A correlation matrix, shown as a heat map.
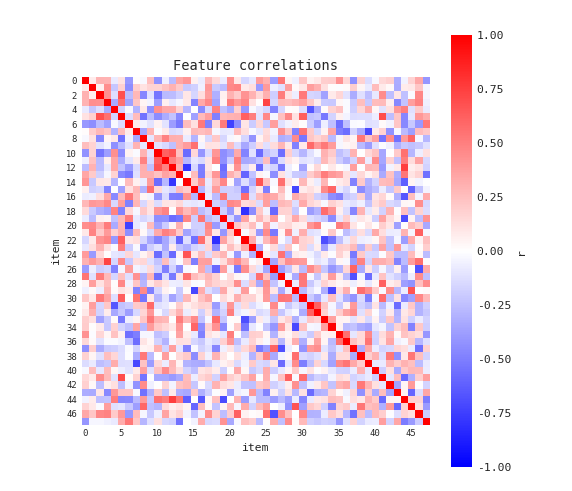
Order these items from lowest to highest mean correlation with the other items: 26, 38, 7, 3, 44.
26, 44, 7, 38, 3
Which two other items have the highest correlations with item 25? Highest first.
3, 46
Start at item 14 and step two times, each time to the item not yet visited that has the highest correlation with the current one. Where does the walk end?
27
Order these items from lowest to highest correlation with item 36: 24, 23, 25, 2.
2, 25, 24, 23
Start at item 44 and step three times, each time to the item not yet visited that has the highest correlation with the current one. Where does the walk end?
11
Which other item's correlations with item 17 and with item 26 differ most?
46
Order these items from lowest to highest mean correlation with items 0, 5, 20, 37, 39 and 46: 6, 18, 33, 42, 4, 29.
6, 18, 33, 4, 42, 29
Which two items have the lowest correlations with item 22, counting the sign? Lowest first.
18, 33
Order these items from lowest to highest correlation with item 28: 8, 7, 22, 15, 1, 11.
8, 22, 15, 11, 7, 1
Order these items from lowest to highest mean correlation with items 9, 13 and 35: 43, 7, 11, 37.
43, 7, 37, 11
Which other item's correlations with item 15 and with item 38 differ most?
29
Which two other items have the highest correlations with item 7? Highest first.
30, 27
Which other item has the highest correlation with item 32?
31
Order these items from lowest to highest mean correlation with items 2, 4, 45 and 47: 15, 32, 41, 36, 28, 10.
15, 32, 10, 36, 28, 41
